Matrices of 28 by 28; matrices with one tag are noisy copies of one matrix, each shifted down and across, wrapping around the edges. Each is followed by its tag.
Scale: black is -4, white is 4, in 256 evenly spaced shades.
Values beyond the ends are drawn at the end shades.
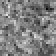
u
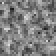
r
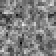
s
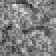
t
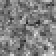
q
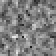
r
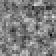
s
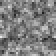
s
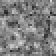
q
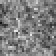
u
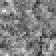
q
